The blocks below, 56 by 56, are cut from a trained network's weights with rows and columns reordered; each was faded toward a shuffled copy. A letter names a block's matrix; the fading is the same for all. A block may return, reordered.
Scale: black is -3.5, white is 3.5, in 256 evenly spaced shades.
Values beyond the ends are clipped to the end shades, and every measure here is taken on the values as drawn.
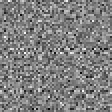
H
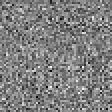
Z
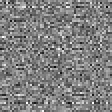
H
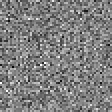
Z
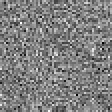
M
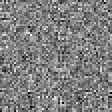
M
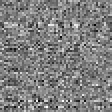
H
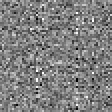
Z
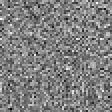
M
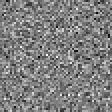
M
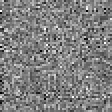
Z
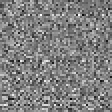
H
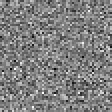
M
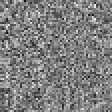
M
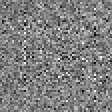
Z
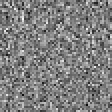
M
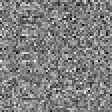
Z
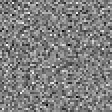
Z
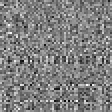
H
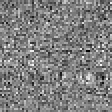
Z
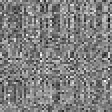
M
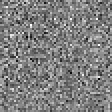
M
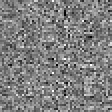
Z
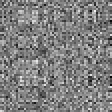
M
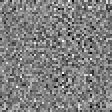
Z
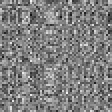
M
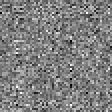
Z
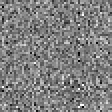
Z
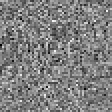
M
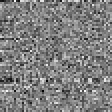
H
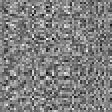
M
